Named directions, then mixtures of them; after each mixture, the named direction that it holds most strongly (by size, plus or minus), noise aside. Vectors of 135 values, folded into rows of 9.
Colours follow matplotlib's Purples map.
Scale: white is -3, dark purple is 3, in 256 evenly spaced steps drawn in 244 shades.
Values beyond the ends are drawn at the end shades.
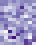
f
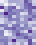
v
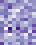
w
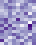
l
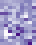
f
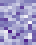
f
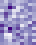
w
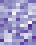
l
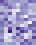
w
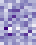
w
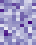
v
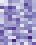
v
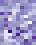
f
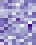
l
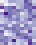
v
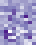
f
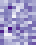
w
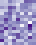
l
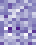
w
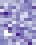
v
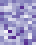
f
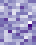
l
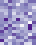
l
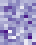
f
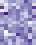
v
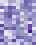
v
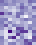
f
